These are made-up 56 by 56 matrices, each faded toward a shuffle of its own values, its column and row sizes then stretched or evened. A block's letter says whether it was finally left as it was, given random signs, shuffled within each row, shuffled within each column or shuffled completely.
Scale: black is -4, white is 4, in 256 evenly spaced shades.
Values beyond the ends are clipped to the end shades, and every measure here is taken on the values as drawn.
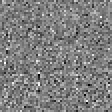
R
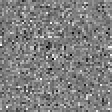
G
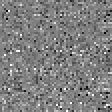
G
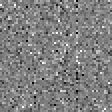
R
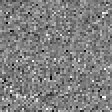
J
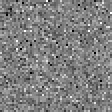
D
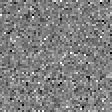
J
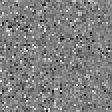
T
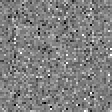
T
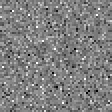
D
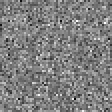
J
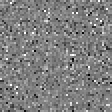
R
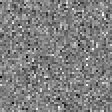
T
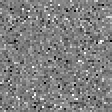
J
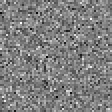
D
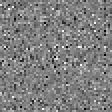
R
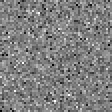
D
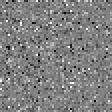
R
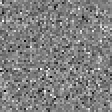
J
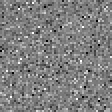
D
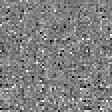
G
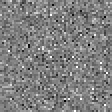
T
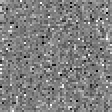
T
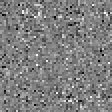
R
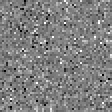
T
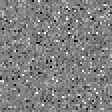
D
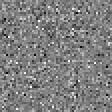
R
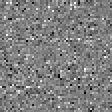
G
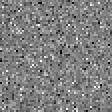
T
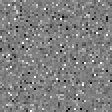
D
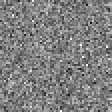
T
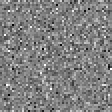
R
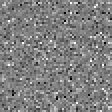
G
